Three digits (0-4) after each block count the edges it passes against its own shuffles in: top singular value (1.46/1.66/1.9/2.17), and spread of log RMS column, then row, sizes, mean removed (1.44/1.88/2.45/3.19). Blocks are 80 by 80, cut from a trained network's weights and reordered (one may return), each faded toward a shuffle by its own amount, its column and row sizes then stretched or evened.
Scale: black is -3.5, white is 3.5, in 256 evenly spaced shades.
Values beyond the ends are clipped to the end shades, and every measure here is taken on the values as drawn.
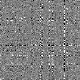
4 3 2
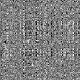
4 3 2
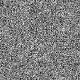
1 1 0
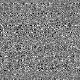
1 0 3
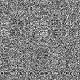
4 0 1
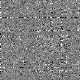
2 2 3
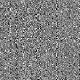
2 3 1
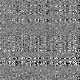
4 2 4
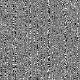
0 4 0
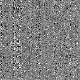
0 3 2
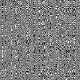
4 4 1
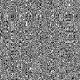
4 3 0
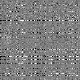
4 2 4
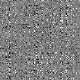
0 4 3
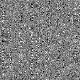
2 2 0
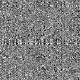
3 1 2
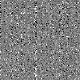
0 3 1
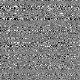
2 1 4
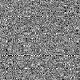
4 0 2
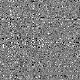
0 2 3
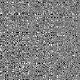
2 3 3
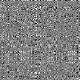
3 3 3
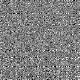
2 0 3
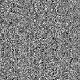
2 2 0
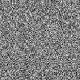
4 0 0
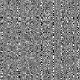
4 4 1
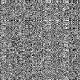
4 1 2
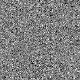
0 2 2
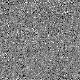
1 2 1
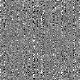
1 4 2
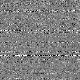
2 0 4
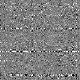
4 2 3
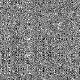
3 2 2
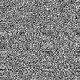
4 0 0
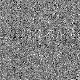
0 1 1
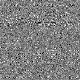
1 0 3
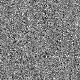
0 0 0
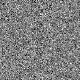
0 1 0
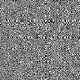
4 2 2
